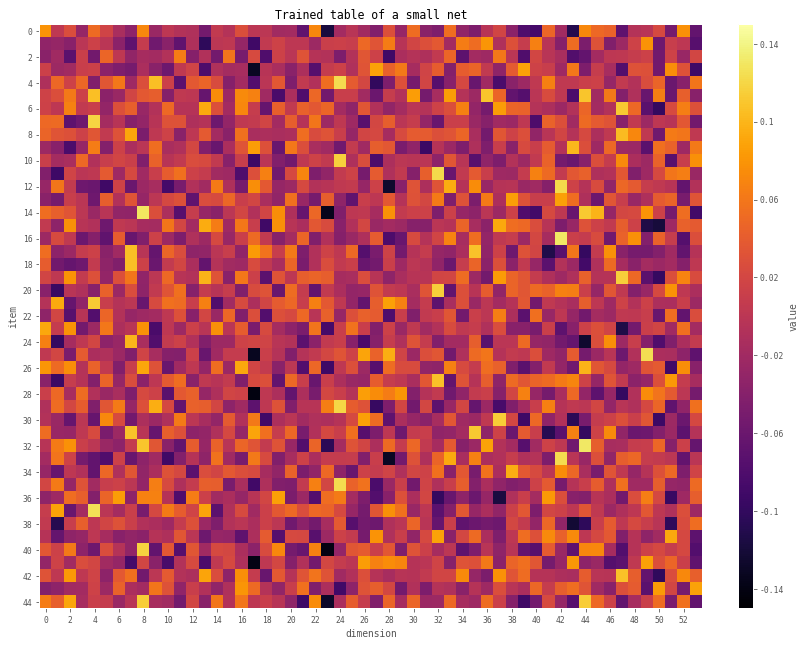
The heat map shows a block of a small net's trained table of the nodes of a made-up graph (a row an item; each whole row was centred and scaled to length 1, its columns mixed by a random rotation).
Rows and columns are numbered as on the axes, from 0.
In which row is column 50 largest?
43
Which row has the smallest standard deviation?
8
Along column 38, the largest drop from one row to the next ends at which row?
35
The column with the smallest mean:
21
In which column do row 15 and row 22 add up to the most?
37
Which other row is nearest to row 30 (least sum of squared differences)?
2
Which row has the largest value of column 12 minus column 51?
36
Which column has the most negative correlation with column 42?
0
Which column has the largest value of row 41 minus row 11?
26
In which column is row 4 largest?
24
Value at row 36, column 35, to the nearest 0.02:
-0.06
